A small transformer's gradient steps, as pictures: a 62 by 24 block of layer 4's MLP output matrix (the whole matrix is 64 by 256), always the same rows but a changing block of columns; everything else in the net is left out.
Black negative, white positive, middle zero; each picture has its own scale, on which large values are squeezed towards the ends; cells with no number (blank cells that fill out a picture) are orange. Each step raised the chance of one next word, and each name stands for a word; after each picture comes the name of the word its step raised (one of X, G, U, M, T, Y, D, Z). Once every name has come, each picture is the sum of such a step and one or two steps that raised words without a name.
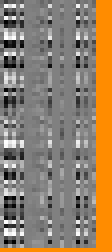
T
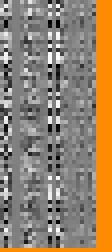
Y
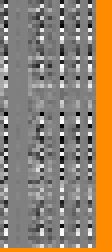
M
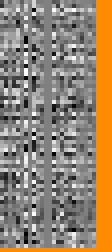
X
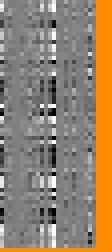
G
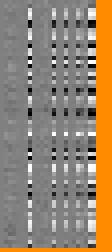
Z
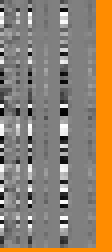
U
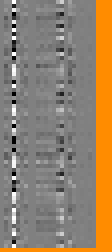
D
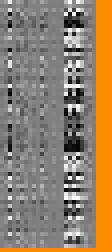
D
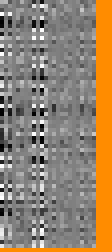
M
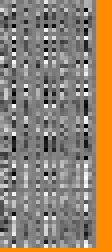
D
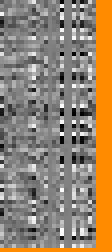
M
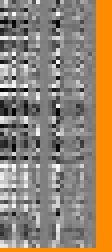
Z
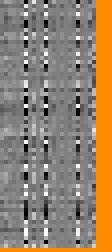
T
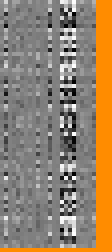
D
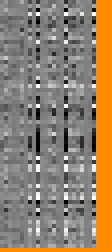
M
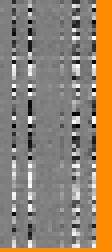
M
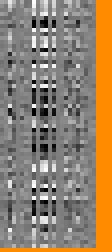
G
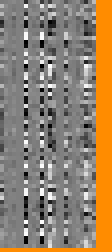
T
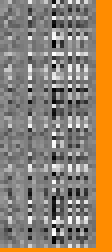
T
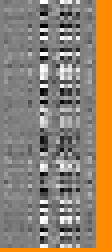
D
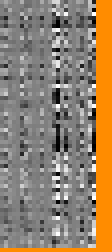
D
